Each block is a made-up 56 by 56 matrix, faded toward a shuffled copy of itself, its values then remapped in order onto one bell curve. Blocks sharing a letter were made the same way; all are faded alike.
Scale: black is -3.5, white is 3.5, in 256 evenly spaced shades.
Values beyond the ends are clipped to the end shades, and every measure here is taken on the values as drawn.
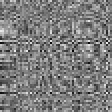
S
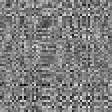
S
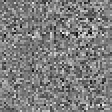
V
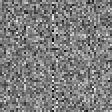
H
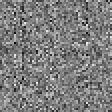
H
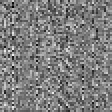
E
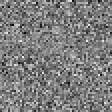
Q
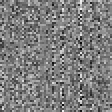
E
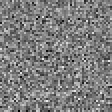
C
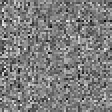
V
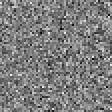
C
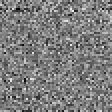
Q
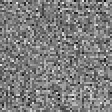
C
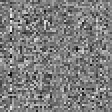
V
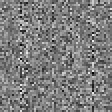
H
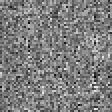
H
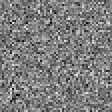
C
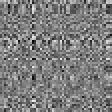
S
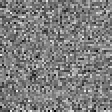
Q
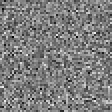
C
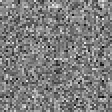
C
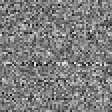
Q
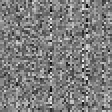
E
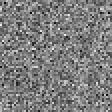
C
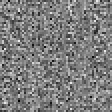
H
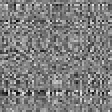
S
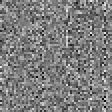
H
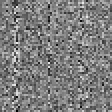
E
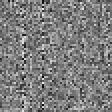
H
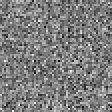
C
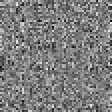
V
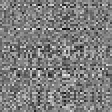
S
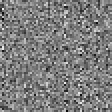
H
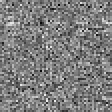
C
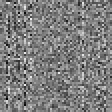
E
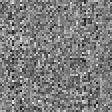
H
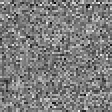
C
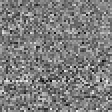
Q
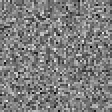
C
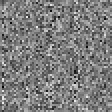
H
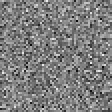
C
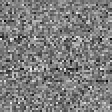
Q
